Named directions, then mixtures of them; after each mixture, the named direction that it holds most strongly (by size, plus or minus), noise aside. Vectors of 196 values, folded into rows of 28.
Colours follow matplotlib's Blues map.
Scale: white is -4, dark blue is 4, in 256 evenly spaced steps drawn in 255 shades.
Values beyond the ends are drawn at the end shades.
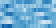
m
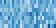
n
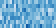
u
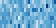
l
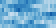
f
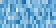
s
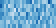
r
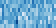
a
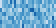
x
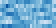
m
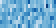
l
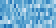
u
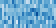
n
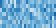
x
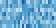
s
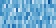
r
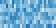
u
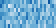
r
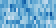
s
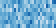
l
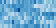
f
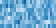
s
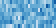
l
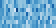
r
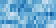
f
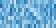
x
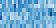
u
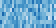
x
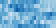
f
